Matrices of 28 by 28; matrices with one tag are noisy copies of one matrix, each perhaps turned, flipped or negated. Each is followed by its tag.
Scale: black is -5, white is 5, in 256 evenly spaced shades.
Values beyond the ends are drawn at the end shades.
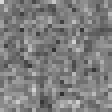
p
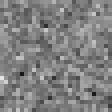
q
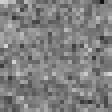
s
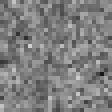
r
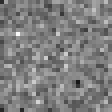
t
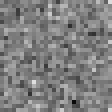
t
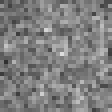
p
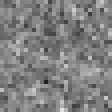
r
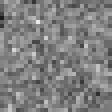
q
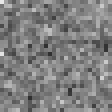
p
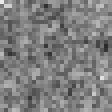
p
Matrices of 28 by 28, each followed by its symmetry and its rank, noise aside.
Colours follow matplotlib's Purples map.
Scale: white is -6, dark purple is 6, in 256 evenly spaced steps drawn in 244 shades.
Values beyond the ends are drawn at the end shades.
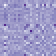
symmetric, rank three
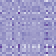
antisymmetric, rank two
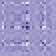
symmetric, rank two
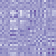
symmetric, rank three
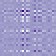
no symmetry, rank one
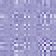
symmetric, rank two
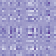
antisymmetric, rank two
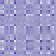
symmetric, rank one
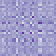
no symmetry, rank two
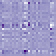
antisymmetric, rank two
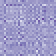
no symmetry, rank three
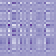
no symmetry, rank one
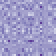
no symmetry, rank three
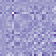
symmetric, rank three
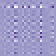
no symmetry, rank one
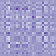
no symmetry, rank two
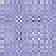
symmetric, rank two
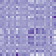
symmetric, rank two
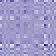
no symmetry, rank two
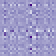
antisymmetric, rank two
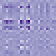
no symmetry, rank two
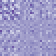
no symmetry, rank three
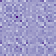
symmetric, rank three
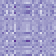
no symmetry, rank two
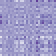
antisymmetric, rank two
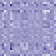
antisymmetric, rank two
